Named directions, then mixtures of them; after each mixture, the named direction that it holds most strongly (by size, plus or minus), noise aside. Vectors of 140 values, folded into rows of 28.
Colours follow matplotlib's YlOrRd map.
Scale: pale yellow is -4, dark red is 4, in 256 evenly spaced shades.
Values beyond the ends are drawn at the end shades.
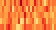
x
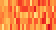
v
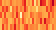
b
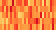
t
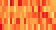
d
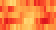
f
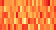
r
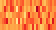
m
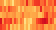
f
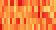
d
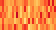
r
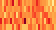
r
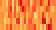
v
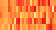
v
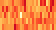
b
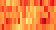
f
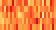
t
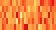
b
